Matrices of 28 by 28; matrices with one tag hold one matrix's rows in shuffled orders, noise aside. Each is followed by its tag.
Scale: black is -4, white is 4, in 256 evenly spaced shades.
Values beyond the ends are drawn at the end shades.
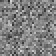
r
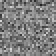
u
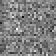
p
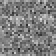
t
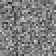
r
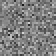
r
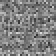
t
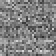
t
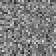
r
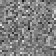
r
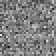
u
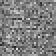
p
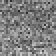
t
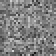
p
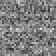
t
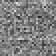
t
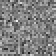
r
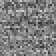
t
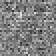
t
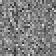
r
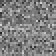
u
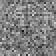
t
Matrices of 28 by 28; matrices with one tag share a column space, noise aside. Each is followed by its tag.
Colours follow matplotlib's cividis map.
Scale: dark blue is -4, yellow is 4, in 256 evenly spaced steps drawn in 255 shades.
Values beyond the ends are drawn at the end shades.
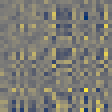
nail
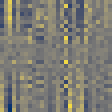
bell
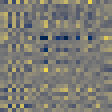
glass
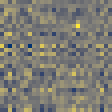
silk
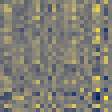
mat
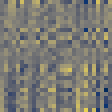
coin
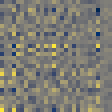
silk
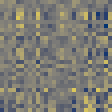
nail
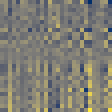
coin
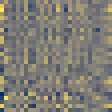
mat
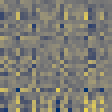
nail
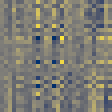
bell
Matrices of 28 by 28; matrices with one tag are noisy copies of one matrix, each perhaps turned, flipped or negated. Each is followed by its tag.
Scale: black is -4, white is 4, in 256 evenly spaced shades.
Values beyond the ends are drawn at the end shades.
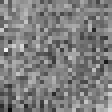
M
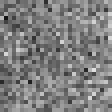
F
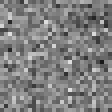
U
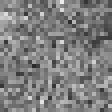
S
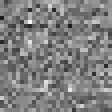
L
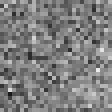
U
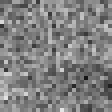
S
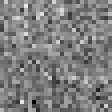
U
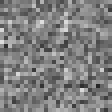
L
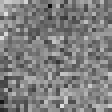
M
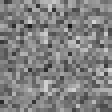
L
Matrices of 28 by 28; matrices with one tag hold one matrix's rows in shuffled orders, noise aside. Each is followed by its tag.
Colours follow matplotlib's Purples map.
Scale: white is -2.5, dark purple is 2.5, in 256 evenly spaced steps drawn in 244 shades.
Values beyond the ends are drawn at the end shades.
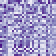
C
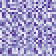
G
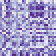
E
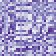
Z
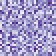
G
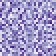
G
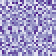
G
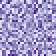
G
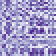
E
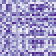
E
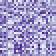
C
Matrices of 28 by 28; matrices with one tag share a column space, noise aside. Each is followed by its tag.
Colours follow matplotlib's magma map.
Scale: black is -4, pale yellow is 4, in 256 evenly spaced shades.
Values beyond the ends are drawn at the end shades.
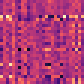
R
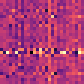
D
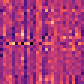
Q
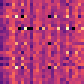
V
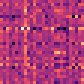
V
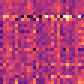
R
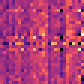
Q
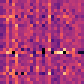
D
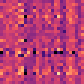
D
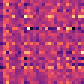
V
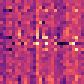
Q
